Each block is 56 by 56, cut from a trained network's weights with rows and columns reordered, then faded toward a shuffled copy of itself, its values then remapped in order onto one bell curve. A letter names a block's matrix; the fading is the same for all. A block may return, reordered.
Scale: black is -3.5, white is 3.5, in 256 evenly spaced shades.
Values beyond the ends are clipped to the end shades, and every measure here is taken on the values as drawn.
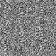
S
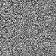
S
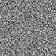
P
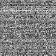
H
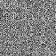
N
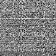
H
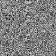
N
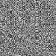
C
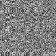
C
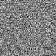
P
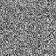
N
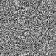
P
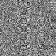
S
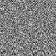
C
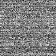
H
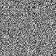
N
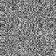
P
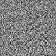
C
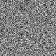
P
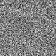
P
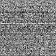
H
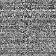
H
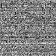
H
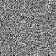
N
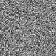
S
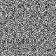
N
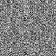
S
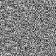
C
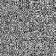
N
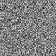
P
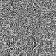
N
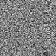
P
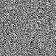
S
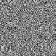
P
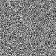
S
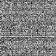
H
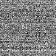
H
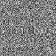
P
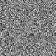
C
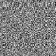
C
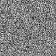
S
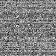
H
